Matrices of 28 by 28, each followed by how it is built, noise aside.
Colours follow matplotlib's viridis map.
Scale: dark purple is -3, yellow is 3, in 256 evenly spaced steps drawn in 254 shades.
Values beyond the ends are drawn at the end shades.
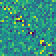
banded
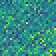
Hankel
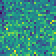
smooth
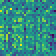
blocks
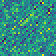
Hankel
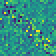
banded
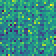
blocks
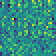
blocks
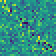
banded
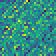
Hankel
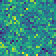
smooth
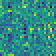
low rank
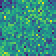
smooth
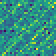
Hankel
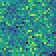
smooth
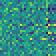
low rank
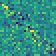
banded
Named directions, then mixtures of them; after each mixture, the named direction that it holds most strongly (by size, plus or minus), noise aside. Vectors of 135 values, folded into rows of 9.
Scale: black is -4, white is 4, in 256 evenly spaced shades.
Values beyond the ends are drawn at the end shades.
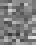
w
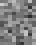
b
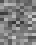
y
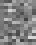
w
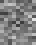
y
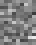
w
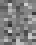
w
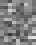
w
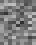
y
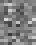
w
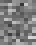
w
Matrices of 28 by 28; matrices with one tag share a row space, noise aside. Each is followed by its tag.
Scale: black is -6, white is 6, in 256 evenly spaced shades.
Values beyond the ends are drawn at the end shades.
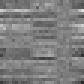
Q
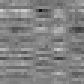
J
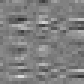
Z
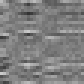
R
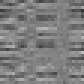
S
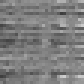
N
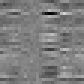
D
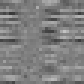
D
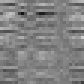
S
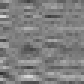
R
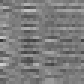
R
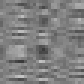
Z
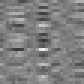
Z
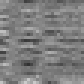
R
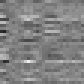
R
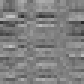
S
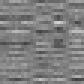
J
